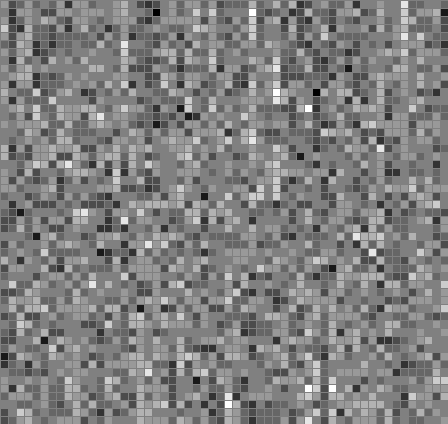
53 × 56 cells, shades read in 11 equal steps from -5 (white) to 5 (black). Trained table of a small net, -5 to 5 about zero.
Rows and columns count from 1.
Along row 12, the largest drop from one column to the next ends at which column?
41
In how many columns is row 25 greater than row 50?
26
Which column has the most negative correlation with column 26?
47
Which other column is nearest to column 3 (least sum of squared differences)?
53
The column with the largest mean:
2
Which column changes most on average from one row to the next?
39
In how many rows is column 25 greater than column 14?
19
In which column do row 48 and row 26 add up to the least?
55
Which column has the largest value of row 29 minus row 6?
16
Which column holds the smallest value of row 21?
9
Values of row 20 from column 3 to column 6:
1 2 -1 -1
